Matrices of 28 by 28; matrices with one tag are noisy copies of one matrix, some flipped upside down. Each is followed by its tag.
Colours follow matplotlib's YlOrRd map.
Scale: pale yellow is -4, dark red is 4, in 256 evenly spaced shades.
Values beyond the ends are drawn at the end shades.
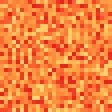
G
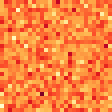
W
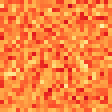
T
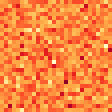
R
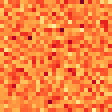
R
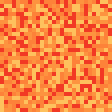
R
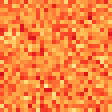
T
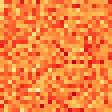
R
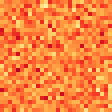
R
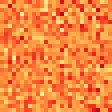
G
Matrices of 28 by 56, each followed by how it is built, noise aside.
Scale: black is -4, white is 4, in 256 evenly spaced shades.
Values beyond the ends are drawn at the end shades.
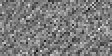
Hankel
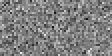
noise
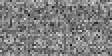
blocks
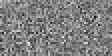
low rank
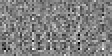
low rank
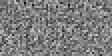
repeating columns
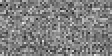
blocks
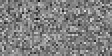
blocks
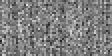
blocks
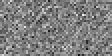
Hankel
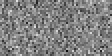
blocks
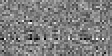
low rank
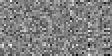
low rank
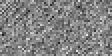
Hankel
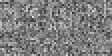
blocks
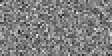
noise
